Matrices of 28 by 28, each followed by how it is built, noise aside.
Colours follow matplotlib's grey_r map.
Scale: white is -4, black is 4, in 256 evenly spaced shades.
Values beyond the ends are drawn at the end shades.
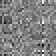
low rank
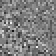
lower triangular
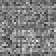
blocks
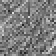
Hankel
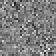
block diagonal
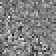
lower triangular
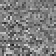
lower triangular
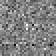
uneven rows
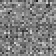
blocks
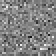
uneven rows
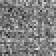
blocks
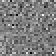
uneven rows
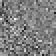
lower triangular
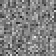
blocks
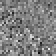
lower triangular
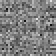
blocks
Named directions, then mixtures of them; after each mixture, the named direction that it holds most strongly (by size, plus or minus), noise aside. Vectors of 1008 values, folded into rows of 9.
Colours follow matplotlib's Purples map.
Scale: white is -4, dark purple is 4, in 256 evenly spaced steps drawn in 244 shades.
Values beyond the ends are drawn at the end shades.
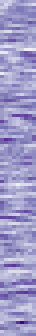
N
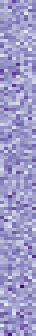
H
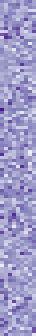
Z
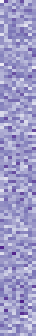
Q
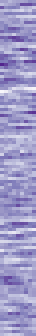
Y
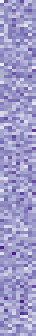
Q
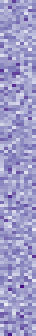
H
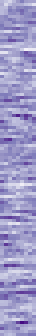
N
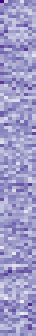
Q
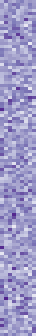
Z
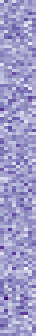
Q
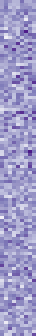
Z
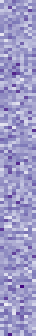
H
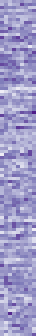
Y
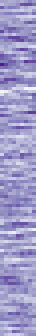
Y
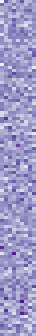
Q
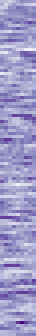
N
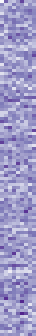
Q
